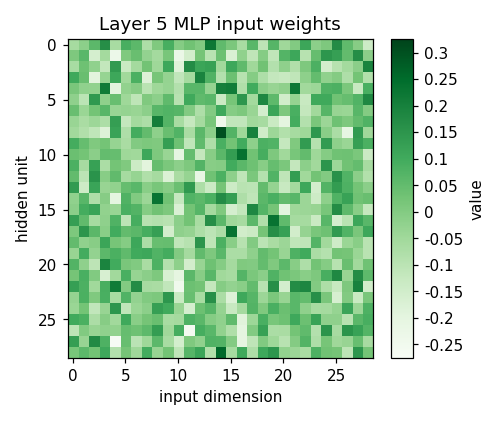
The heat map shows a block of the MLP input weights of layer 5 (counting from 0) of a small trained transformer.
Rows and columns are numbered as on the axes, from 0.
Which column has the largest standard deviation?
4
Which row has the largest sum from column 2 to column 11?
19
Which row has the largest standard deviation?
22
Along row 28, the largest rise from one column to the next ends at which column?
14
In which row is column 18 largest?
5
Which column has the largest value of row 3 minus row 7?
12
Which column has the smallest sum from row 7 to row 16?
20
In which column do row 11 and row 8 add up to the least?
3
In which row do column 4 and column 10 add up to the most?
8
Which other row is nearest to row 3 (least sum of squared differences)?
18
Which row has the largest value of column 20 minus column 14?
17
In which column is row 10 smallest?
10
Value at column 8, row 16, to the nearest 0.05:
-0.1
